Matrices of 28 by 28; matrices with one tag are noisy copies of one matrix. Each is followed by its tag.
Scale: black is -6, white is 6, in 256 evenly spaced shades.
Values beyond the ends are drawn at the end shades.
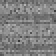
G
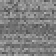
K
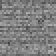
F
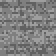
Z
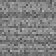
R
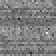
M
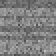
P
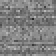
M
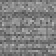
R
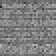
F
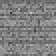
F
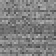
K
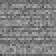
F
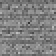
F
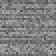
F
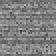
F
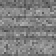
P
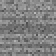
K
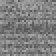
K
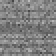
K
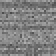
Z
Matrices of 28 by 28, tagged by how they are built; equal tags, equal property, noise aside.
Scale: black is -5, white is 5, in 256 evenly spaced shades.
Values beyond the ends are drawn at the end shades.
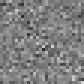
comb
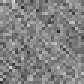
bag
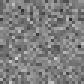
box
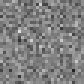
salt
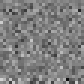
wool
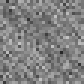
bag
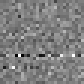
wool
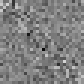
comb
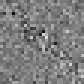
comb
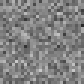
box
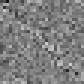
comb
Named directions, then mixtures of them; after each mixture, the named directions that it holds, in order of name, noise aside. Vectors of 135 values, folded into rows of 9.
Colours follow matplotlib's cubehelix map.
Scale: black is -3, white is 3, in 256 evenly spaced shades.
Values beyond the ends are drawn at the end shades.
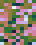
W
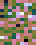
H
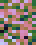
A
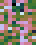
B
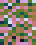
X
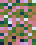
X.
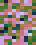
A, H.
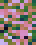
A.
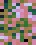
B, H.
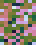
W.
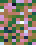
A, B, W.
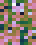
B.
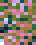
A, B, X.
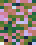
A, W.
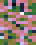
B, H.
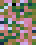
B, X.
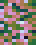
A, B.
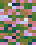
A, W, X.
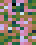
B.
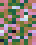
A, W.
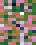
B, H.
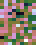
H.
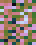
B, W.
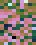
A, X.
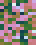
A, B.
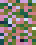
X.
